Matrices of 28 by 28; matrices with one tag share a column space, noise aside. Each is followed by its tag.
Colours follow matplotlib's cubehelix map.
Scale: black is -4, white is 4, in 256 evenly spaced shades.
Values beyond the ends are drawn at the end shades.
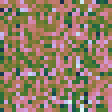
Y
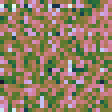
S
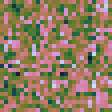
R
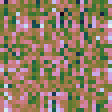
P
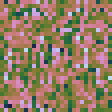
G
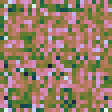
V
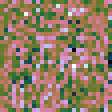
G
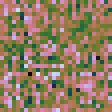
R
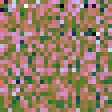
S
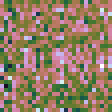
G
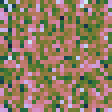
V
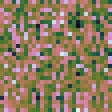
P
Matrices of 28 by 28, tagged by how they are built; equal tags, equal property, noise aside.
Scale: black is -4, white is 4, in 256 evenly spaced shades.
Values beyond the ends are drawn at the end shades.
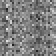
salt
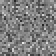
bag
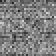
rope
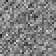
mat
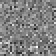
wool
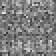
rope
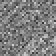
mat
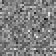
bag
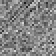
mat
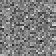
salt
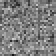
rope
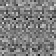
bag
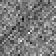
mat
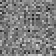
rope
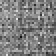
rope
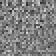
rope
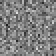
rope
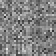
rope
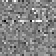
wool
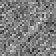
mat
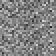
salt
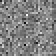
salt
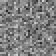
salt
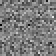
bag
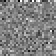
wool
